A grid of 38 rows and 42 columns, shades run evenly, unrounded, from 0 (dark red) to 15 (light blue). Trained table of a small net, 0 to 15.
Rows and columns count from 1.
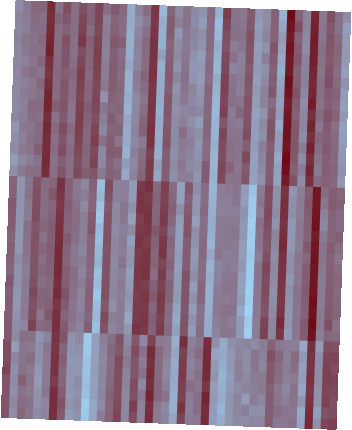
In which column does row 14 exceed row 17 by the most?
39
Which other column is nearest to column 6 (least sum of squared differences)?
25
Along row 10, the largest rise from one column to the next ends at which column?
19
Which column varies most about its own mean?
26
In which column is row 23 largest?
31
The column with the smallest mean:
35
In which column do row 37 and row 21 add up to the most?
12
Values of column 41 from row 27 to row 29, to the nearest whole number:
6 6 5
